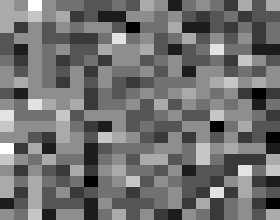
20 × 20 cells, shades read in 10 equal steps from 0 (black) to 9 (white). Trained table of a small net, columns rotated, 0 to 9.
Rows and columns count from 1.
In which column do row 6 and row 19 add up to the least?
20
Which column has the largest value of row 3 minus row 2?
8
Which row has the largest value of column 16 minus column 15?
18
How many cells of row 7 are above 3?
13
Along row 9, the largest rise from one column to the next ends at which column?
3
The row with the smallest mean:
19
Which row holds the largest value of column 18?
16
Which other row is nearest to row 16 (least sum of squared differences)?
7
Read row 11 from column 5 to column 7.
7 3 5
